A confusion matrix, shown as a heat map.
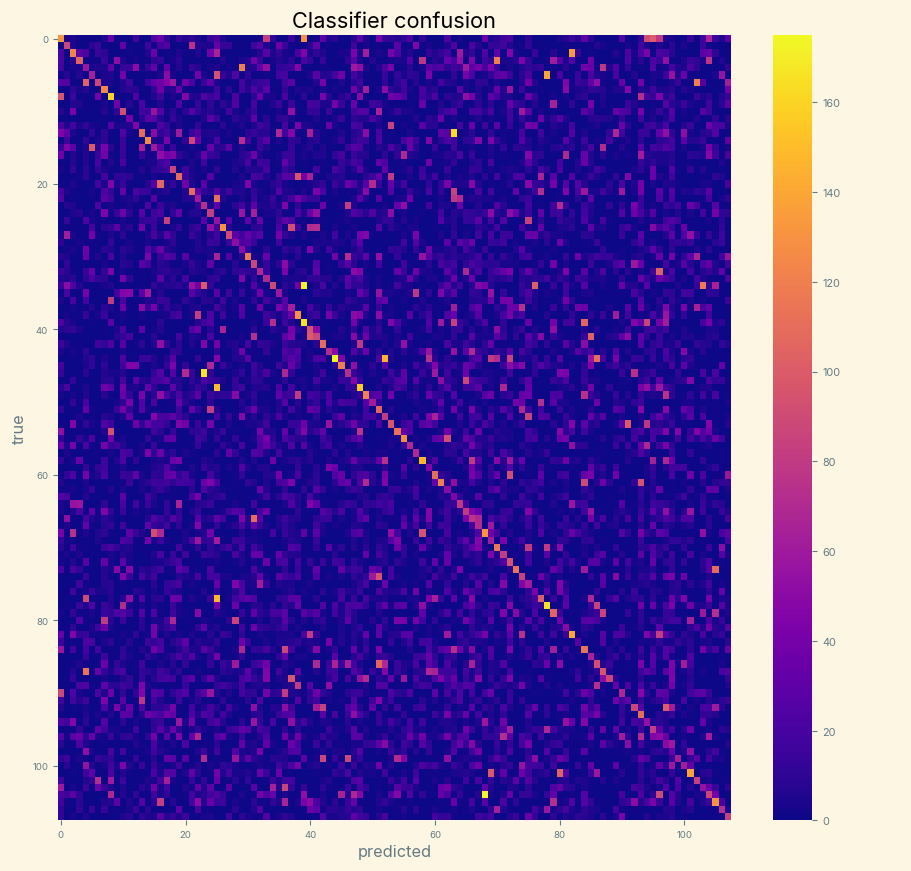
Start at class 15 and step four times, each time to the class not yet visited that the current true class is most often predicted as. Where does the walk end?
51
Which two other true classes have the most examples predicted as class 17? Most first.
25, 102
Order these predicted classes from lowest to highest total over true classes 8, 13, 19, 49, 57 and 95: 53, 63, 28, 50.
50, 28, 53, 63
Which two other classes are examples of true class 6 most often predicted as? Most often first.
102, 4
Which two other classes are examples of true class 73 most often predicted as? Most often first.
105, 84
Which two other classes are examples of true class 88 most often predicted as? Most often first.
37, 49
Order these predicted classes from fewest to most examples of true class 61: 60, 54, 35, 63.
54, 35, 60, 63
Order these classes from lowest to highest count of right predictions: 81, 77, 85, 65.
81, 85, 65, 77
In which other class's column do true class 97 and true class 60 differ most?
72
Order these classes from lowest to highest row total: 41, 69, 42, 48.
69, 42, 41, 48
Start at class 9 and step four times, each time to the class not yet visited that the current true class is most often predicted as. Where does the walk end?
29
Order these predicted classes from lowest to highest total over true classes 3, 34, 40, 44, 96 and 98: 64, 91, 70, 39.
91, 64, 39, 70
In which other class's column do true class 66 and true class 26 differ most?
31
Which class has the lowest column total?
88
